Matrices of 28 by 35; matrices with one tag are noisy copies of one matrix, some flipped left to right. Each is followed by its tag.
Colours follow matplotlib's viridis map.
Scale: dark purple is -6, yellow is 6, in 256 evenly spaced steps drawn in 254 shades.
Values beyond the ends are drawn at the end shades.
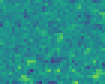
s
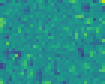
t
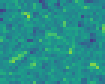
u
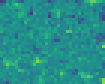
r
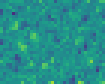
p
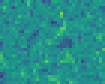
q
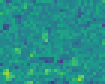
s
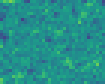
r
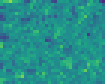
r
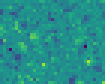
p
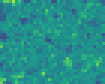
r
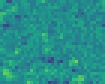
s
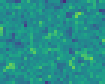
u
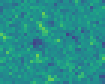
q
